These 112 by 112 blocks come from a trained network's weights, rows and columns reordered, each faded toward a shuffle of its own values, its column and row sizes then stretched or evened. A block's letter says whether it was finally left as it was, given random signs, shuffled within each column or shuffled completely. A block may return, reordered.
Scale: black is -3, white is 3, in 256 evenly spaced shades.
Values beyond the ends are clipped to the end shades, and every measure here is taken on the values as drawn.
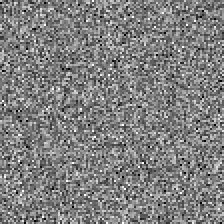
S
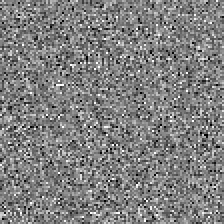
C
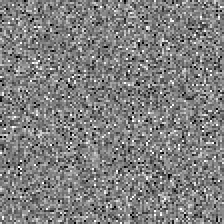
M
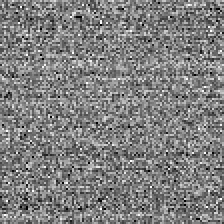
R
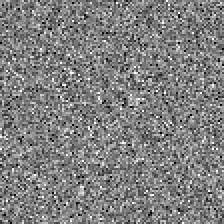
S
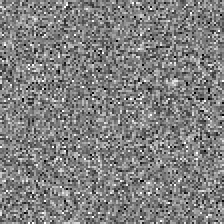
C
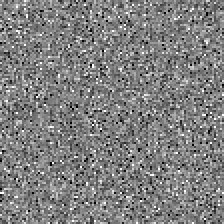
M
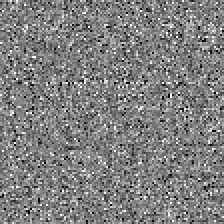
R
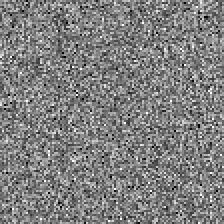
M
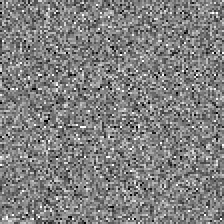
C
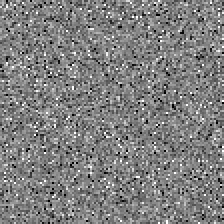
M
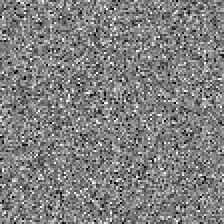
M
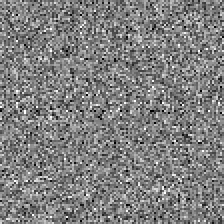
C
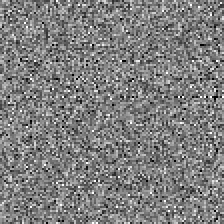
C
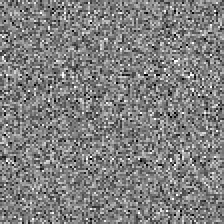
C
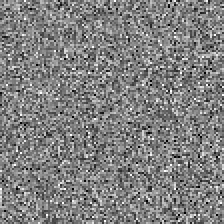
C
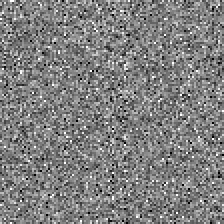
M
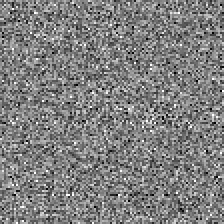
C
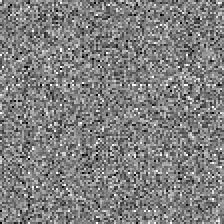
R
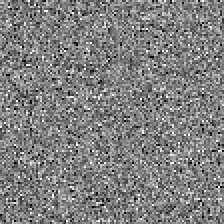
C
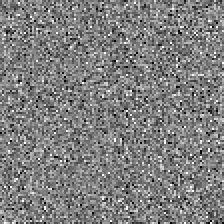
C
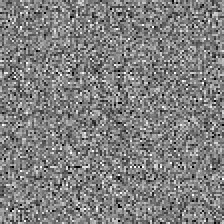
R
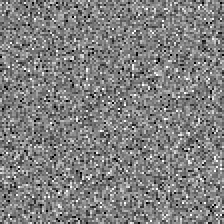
S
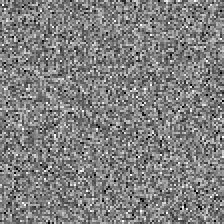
S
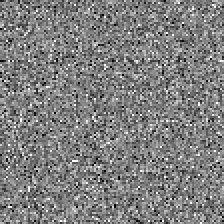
C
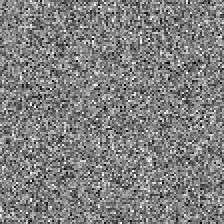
M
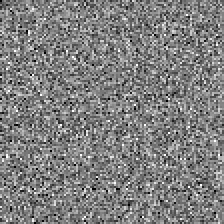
R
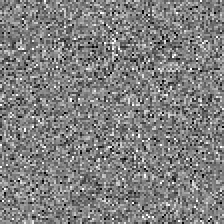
R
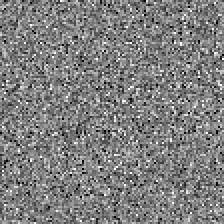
C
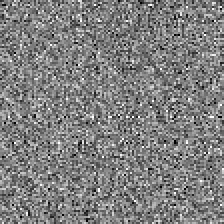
R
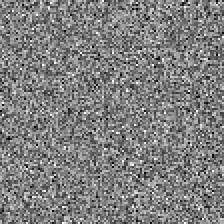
C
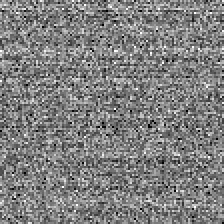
R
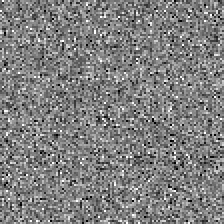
C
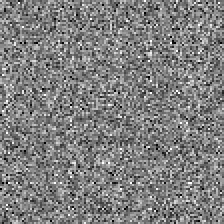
C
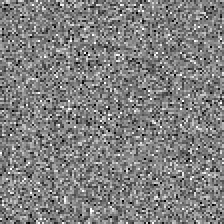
S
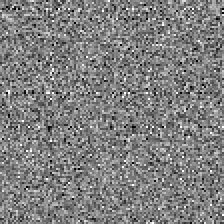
C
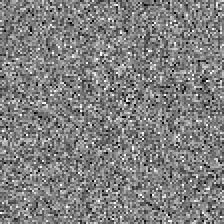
S
